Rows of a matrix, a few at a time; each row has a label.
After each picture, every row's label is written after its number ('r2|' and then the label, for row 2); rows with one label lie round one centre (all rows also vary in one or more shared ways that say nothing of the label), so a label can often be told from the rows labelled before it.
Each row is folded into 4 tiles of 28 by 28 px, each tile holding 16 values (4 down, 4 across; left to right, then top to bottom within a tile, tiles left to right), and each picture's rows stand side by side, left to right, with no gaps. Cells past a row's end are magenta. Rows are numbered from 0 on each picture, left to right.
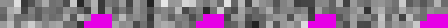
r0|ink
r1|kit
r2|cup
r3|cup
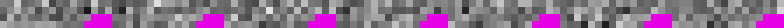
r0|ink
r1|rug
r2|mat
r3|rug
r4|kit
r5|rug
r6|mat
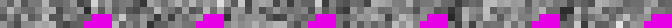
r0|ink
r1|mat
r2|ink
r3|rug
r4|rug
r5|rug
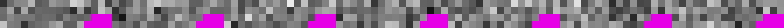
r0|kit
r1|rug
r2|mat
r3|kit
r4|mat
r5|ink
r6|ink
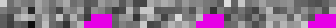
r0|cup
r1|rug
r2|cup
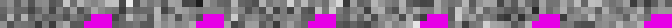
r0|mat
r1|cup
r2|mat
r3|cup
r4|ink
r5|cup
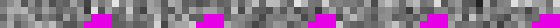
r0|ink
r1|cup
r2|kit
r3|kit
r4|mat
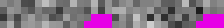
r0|ink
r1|ink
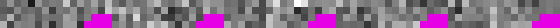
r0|mat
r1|ink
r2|kit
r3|cup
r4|cup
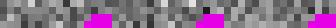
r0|kit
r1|kit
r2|ink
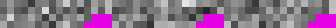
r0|mat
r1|kit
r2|mat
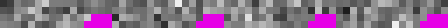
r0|rug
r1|mat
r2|ink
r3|rug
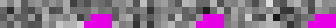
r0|cup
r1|kit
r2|ink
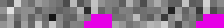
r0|ink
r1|ink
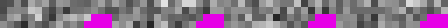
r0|rug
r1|kit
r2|ink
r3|kit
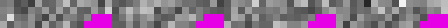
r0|mat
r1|rug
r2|kit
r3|mat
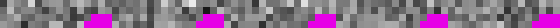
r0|kit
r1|kit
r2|mat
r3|ink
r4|ink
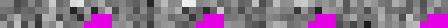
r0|kit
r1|kit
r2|kit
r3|cup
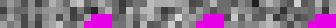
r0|kit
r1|rug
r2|ink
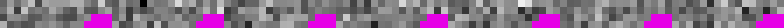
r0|kit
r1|mat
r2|rug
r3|mat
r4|kit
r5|rug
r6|kit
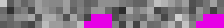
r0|cup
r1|rug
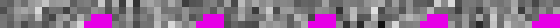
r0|rug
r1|cup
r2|cup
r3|rug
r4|cup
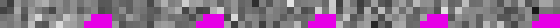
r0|rug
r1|kit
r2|mat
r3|mat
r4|ink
